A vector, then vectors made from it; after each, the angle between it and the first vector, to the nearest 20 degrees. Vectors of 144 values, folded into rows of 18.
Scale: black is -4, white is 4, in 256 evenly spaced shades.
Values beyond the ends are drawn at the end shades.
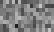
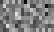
40 degrees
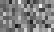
60 degrees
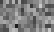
20 degrees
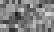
140 degrees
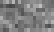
40 degrees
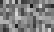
20 degrees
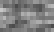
100 degrees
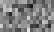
80 degrees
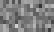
160 degrees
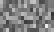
100 degrees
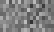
80 degrees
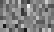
60 degrees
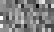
80 degrees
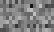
40 degrees
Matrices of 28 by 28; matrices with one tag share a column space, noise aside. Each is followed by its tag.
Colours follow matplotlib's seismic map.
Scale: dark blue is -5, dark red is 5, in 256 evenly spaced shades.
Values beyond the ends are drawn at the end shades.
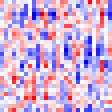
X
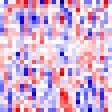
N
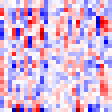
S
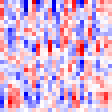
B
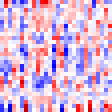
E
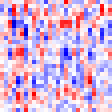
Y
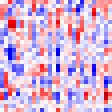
Y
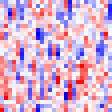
X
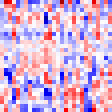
N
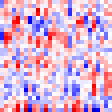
S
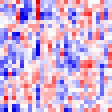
X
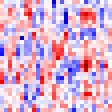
X
